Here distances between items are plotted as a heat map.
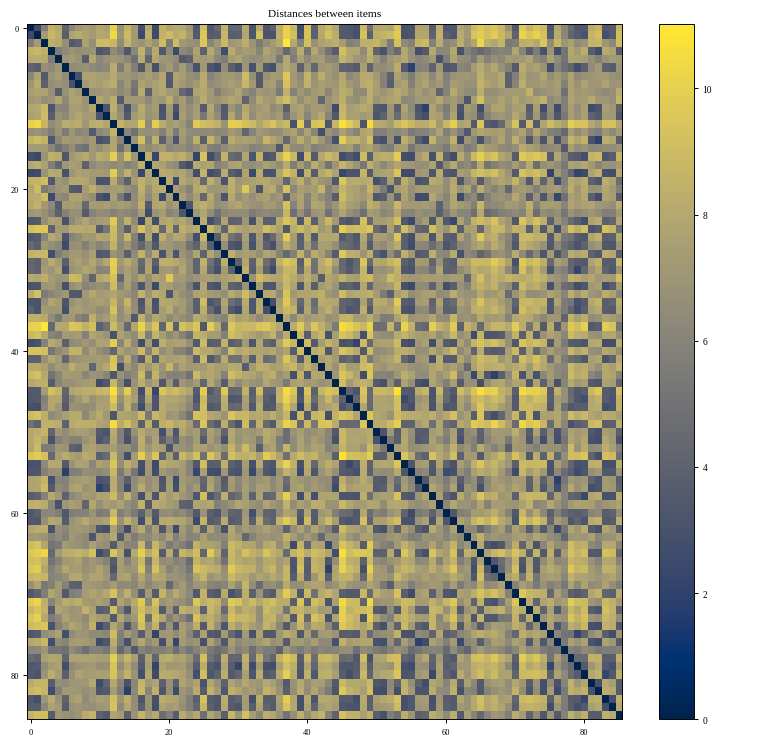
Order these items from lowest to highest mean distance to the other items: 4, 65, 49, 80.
80, 4, 49, 65
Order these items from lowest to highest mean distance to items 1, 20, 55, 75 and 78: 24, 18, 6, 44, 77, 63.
18, 24, 77, 6, 63, 44
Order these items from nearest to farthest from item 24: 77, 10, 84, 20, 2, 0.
0, 84, 77, 2, 10, 20
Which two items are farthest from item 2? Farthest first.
37, 65
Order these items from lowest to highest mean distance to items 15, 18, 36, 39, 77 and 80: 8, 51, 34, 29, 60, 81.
60, 34, 29, 8, 51, 81
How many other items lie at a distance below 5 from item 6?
6
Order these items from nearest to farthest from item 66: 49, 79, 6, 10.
10, 6, 79, 49
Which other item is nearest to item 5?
55
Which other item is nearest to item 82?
14
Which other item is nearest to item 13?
42
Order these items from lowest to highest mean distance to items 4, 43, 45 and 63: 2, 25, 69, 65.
69, 2, 25, 65
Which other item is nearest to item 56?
76
